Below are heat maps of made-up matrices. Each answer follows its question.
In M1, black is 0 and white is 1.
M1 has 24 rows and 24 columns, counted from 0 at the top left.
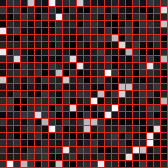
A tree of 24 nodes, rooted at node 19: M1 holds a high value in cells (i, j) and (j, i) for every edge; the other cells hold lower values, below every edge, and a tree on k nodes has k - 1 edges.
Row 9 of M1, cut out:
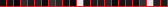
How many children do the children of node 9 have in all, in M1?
1
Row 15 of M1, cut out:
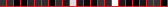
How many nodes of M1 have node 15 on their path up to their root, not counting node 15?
2
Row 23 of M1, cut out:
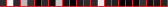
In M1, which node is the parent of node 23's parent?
13
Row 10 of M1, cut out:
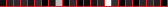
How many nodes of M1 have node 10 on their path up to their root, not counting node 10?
3
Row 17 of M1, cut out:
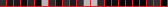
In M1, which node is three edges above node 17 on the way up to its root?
7
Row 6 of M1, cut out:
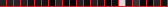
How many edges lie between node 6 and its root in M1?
9
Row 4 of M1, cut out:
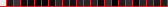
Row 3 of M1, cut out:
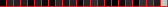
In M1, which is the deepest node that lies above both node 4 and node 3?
0
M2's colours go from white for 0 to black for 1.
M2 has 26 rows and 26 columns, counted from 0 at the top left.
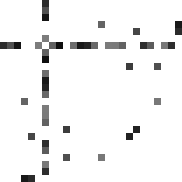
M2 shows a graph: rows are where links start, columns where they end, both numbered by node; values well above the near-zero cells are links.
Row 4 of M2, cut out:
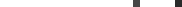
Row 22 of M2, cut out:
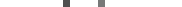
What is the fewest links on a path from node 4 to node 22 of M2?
4
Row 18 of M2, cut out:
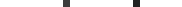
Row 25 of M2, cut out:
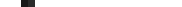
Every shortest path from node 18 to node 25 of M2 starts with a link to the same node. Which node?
node 19
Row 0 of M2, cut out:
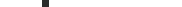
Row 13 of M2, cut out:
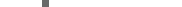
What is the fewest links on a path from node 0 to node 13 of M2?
2
